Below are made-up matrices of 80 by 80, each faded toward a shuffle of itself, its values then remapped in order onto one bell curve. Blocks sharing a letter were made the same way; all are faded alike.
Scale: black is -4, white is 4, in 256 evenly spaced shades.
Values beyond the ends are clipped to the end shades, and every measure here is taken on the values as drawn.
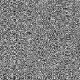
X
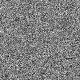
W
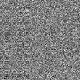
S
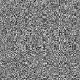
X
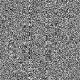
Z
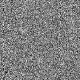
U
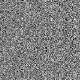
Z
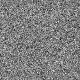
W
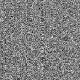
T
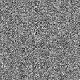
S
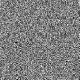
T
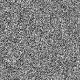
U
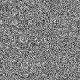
S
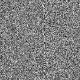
U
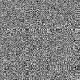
X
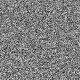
W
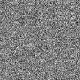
S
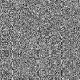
Z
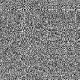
X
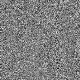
U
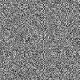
X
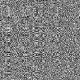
X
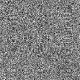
S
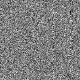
U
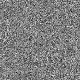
U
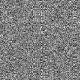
Z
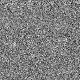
W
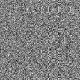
T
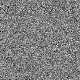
W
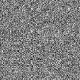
T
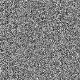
U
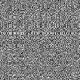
X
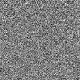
S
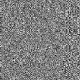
X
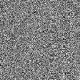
S
